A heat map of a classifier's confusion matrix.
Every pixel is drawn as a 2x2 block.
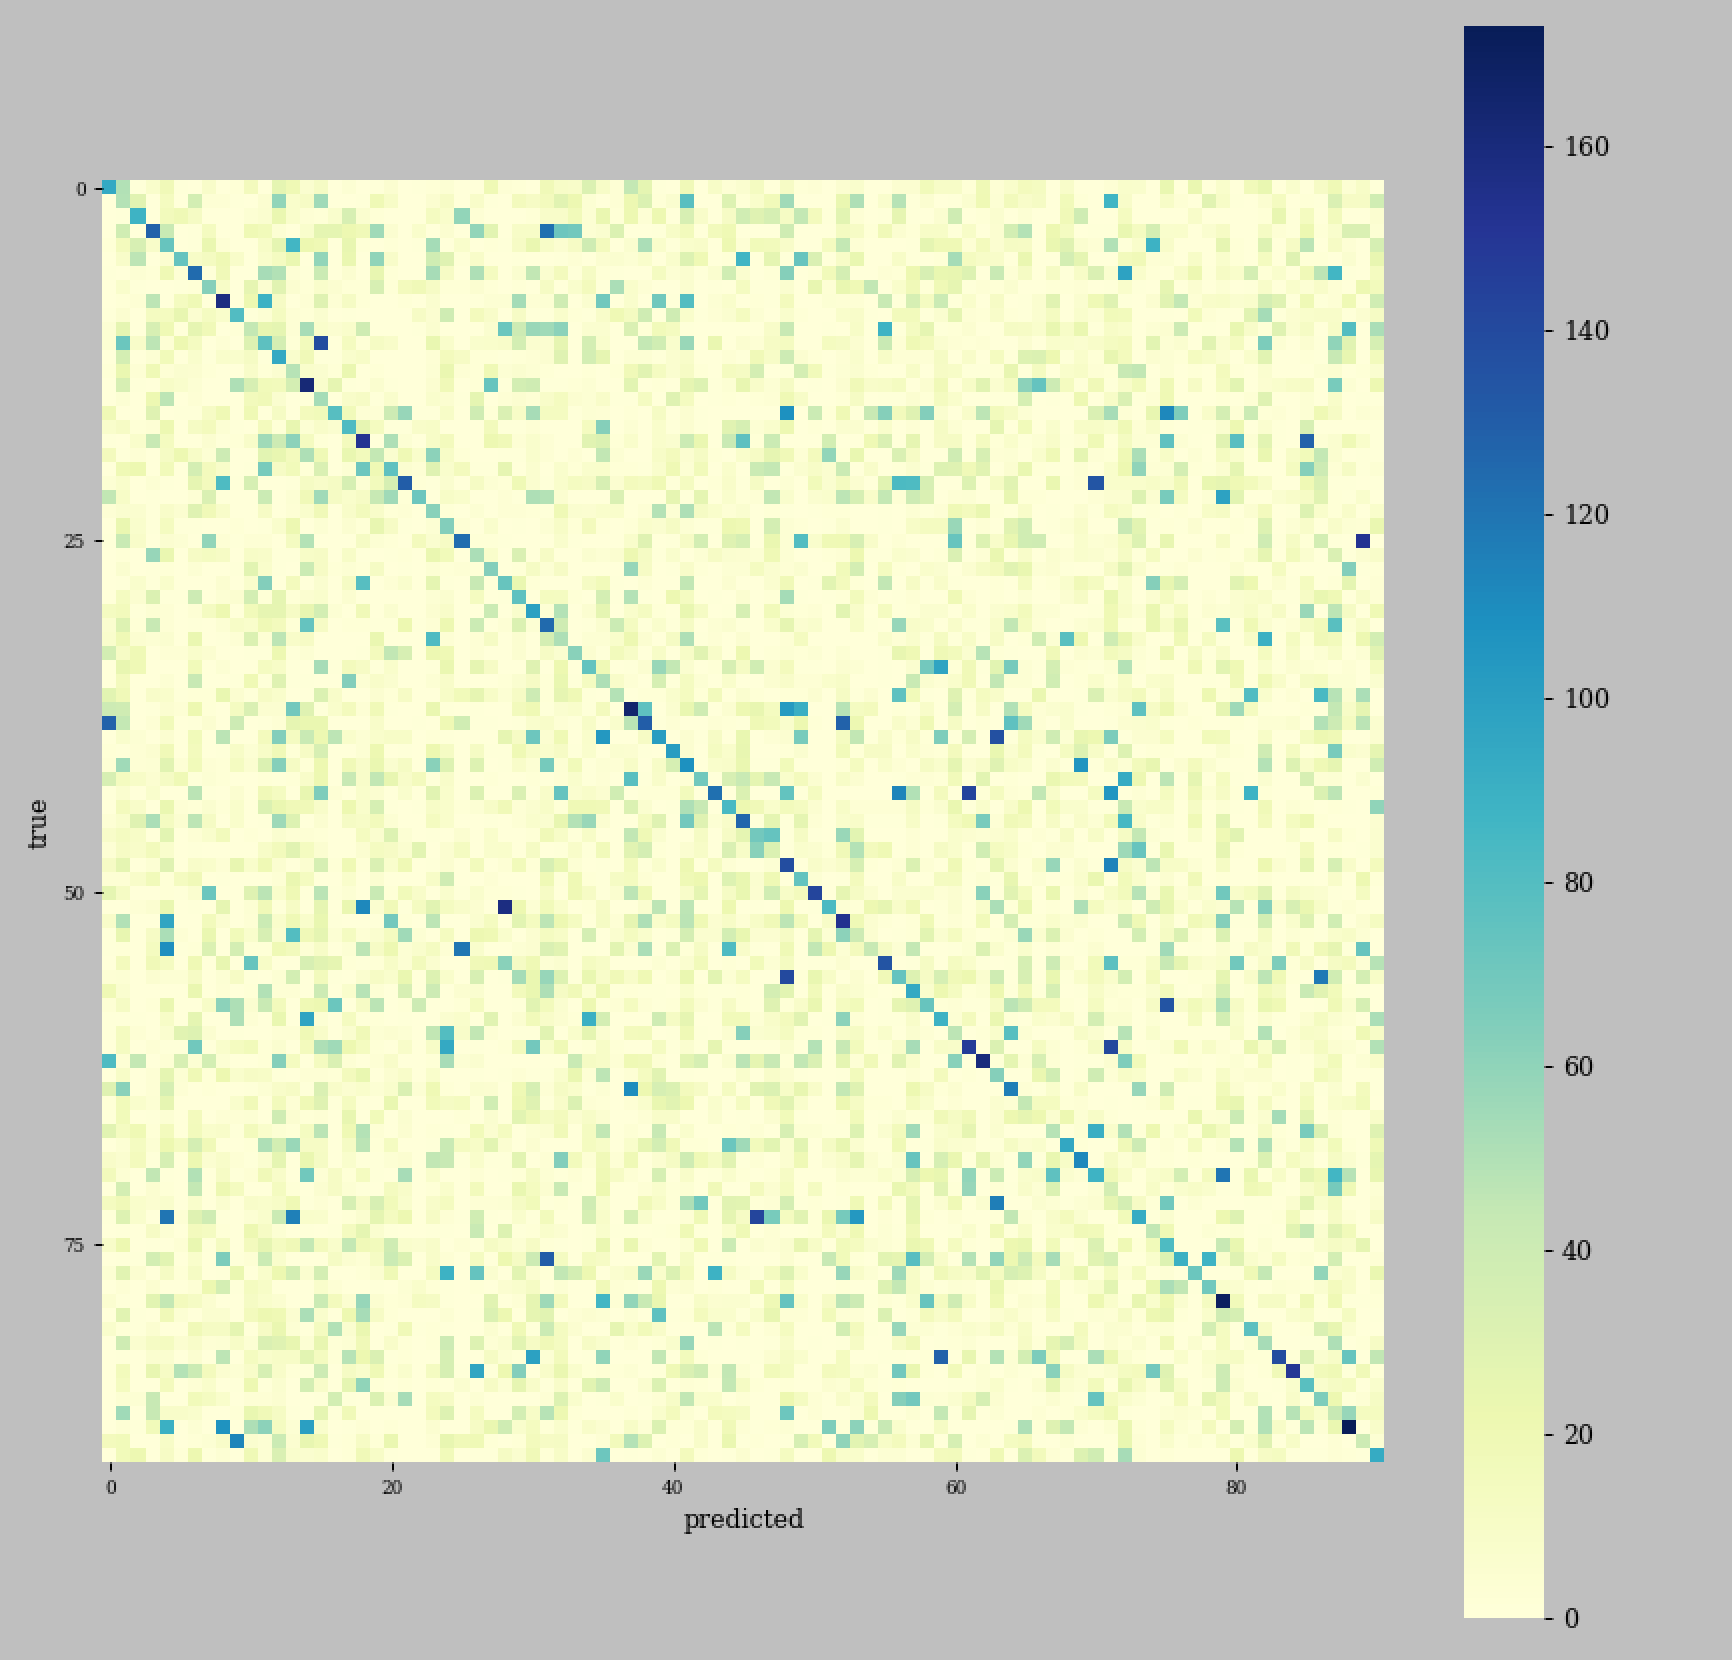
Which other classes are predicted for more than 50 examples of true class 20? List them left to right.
11, 18, 73, 85
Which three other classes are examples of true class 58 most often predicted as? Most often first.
75, 16, 8
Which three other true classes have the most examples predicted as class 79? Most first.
70, 22, 31
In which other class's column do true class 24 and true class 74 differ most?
60
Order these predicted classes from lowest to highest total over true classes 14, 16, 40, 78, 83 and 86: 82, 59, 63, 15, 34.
34, 82, 15, 63, 59
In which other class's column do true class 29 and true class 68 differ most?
44
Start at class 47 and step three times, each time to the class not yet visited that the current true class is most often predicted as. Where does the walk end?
52
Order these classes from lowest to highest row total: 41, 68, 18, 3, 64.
64, 68, 41, 3, 18
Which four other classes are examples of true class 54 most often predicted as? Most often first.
25, 4, 44, 89
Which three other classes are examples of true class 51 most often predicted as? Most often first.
28, 18, 82
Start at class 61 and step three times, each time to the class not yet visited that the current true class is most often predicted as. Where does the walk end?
48
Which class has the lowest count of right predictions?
66
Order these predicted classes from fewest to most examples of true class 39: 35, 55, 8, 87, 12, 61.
55, 87, 61, 8, 12, 35
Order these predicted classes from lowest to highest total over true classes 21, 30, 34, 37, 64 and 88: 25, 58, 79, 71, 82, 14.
25, 71, 82, 79, 58, 14
